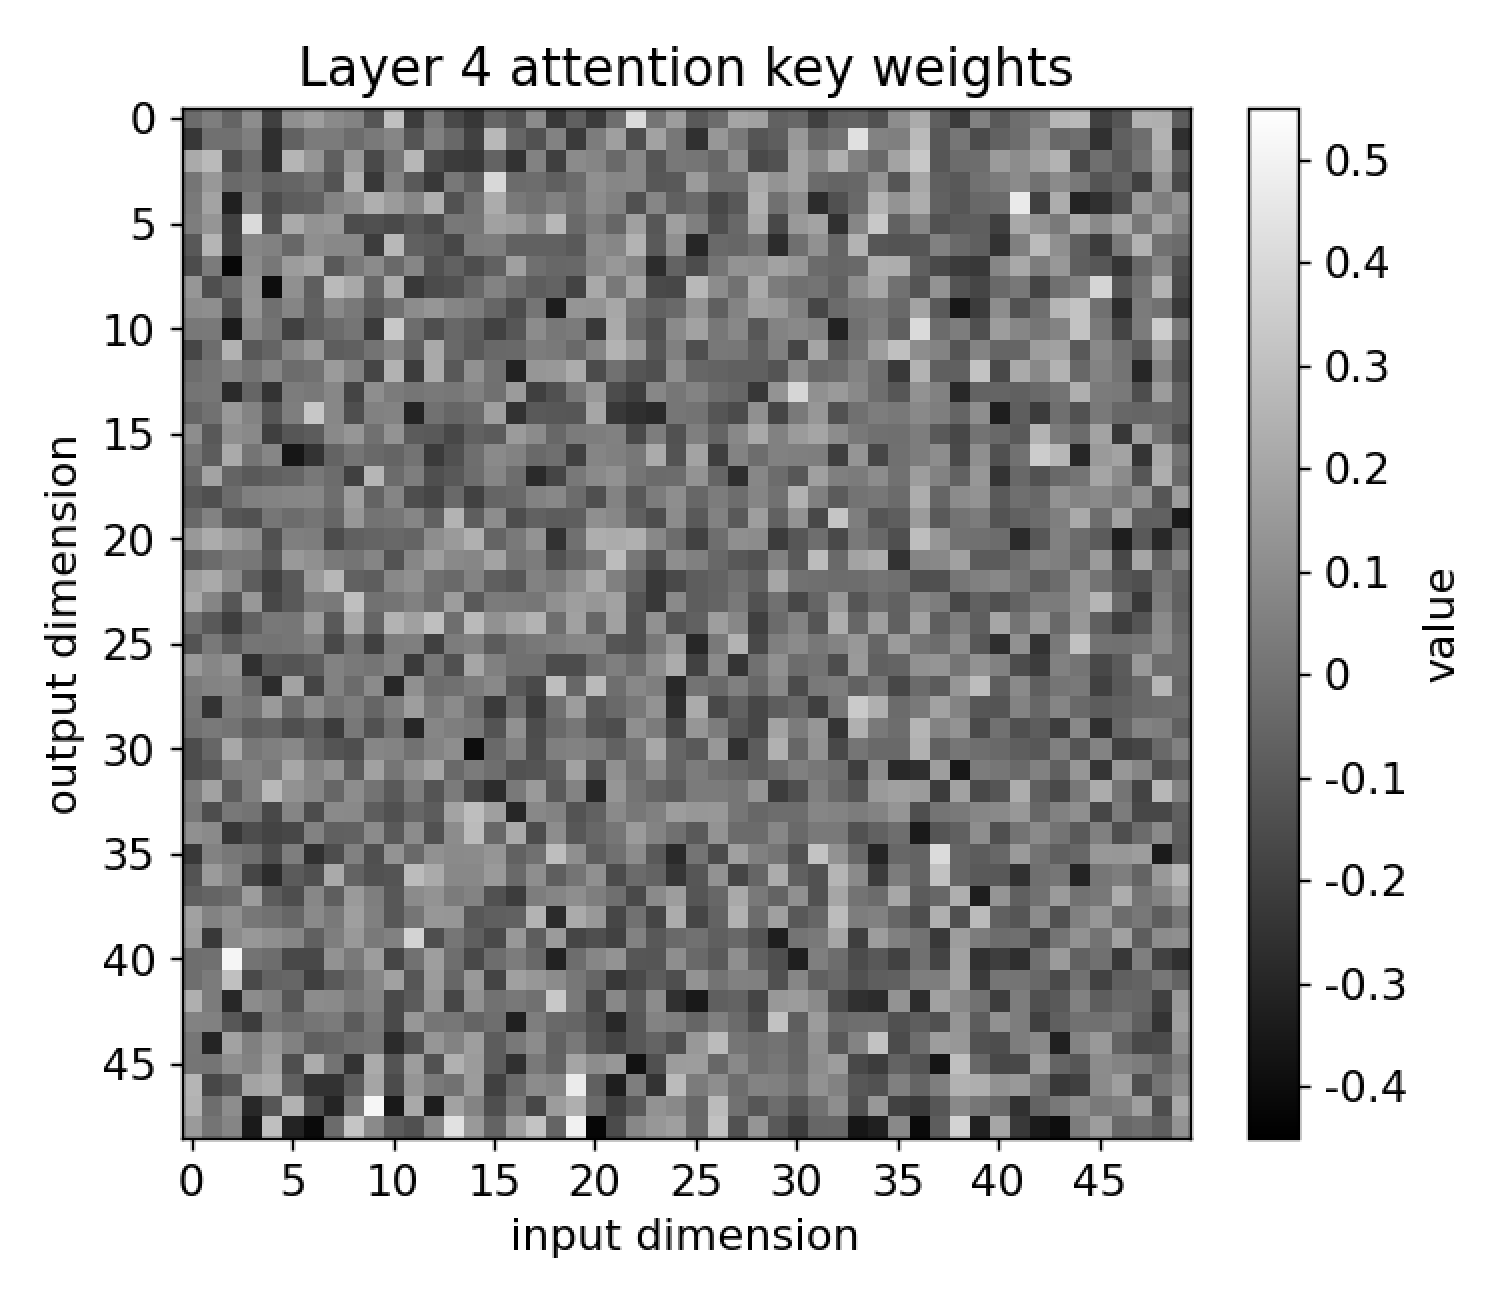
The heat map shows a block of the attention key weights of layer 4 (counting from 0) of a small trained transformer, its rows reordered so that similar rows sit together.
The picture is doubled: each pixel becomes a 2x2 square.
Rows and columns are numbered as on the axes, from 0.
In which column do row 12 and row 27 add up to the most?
39
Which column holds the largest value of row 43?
29
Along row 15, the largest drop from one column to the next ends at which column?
46
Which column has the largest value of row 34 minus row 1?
14
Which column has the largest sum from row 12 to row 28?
36
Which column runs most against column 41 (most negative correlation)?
2
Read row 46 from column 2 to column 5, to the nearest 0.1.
-0.1 0.2 0.2 -0.1
